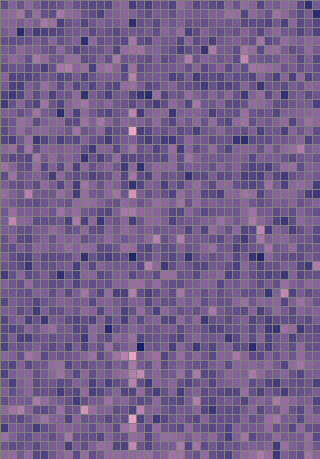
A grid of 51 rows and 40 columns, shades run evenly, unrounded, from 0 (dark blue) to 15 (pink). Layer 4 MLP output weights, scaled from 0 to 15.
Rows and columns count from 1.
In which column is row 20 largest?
17
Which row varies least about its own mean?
23
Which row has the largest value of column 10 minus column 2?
11
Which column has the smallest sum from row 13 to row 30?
18
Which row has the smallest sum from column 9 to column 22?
29
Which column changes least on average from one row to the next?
28
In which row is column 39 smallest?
1
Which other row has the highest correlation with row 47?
15
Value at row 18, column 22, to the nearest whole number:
8
